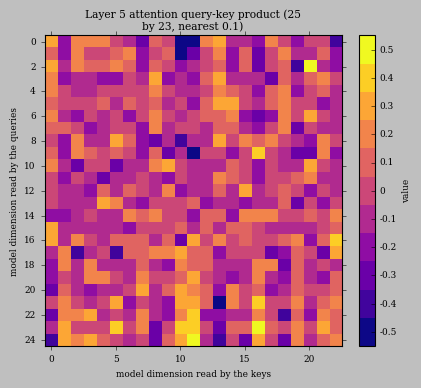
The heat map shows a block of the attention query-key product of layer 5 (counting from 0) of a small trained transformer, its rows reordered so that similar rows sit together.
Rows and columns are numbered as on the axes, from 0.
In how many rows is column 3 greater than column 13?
9
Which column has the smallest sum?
19
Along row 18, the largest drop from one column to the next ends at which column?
18
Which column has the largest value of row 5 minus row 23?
13
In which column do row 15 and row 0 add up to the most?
0
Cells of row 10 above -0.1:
11
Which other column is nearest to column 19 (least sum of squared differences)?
7
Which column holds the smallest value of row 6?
16
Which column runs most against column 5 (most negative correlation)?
8
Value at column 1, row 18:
0.2
